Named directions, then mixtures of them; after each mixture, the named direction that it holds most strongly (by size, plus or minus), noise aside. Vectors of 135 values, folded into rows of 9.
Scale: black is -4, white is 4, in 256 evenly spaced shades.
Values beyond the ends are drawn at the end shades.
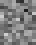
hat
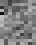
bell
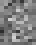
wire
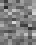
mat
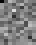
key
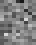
hat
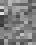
bell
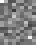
key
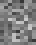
wire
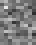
mat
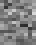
mat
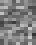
mat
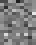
mat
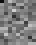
key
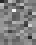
key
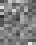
bell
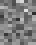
hat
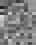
bell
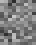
wire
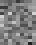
bell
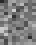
key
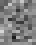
wire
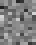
hat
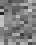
bell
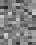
hat
